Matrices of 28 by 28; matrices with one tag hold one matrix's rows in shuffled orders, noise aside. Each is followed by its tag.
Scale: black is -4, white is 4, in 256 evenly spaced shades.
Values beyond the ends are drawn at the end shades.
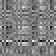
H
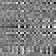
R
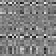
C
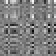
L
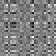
L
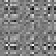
L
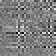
R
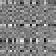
C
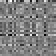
C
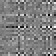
R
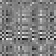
H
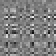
L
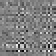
R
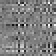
R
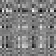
H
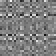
C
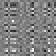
L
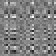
L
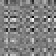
L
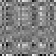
H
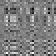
L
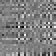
R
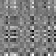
L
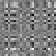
L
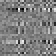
R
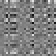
L
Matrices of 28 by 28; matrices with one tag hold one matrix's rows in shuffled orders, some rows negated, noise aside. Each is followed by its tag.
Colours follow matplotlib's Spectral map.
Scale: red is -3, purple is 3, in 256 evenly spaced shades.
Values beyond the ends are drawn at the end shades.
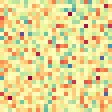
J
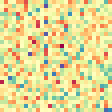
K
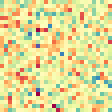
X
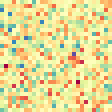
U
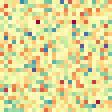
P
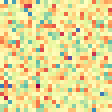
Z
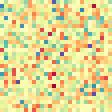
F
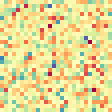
F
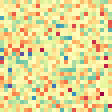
J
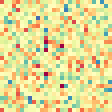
K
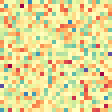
J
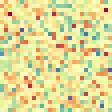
J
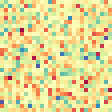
J
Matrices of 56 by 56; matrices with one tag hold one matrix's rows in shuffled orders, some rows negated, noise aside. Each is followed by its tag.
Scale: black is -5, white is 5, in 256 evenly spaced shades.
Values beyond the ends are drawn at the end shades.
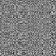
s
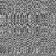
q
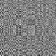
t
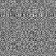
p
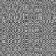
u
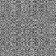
p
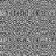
q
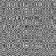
u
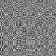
t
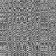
q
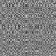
u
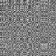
q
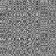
q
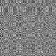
t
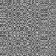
q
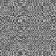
s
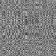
u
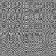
u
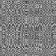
u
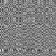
t
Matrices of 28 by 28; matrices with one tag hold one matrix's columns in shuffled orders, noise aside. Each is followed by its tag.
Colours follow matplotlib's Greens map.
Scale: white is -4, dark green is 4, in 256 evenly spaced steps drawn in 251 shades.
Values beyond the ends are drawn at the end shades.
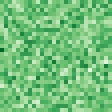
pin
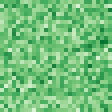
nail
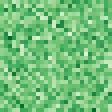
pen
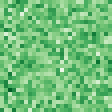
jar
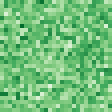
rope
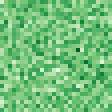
pin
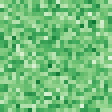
pen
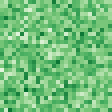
jar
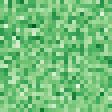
rope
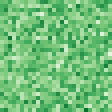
pen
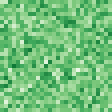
pin
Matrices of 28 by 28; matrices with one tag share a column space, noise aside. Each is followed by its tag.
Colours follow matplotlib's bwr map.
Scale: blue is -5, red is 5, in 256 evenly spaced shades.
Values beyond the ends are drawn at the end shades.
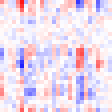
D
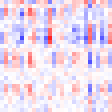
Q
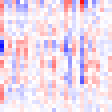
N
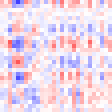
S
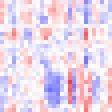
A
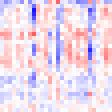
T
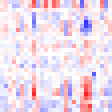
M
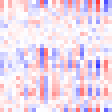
D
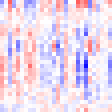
N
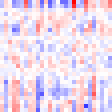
M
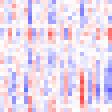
A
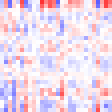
M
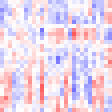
A
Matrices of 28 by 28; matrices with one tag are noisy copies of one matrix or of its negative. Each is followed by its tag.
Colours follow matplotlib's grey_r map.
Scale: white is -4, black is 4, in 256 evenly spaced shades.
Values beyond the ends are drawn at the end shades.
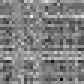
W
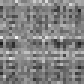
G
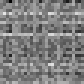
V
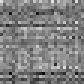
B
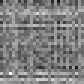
B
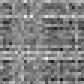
W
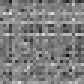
V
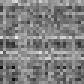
G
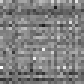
B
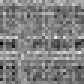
G
